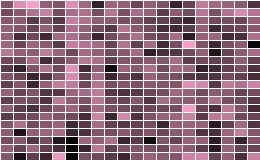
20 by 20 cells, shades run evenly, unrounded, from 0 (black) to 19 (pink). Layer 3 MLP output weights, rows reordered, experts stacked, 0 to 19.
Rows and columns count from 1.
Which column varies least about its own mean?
1
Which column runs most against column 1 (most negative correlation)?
13
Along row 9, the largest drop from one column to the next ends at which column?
7
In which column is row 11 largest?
15
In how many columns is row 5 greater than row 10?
11
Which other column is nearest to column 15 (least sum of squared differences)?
18
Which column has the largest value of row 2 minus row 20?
6
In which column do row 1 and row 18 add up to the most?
2
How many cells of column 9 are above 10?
4
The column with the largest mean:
8
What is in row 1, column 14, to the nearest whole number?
4
